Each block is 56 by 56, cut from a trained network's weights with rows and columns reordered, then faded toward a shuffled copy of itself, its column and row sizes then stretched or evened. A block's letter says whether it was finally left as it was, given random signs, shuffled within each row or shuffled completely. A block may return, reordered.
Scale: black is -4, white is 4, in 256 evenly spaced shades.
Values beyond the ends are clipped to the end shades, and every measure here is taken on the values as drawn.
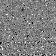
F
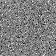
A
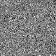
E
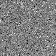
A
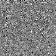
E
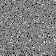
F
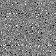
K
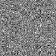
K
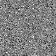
E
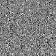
K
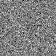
F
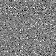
F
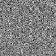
K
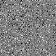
E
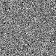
E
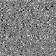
K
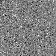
A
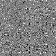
K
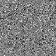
E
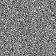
K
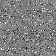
F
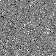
A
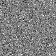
F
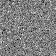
A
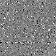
E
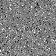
A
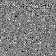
F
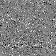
F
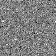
F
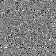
F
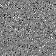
F
